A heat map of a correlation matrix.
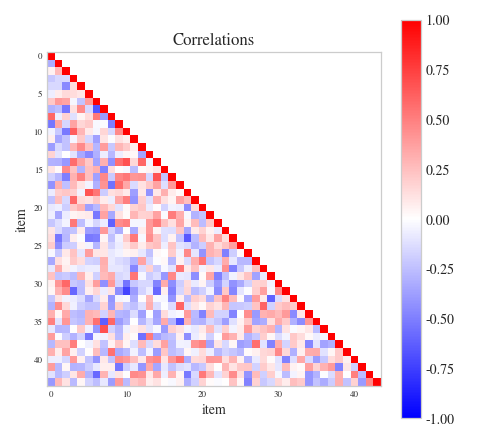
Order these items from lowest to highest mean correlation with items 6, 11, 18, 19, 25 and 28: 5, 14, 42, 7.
42, 7, 14, 5
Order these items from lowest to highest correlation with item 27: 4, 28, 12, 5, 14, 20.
5, 14, 4, 28, 12, 20
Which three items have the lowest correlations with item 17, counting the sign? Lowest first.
35, 8, 0
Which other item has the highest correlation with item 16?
14
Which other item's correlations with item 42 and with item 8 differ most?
6
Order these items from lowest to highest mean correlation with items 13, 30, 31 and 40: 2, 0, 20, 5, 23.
5, 20, 0, 23, 2
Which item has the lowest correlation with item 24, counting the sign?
18
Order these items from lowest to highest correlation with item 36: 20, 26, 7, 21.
20, 21, 26, 7
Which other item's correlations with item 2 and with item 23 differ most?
7
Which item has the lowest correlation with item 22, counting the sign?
8
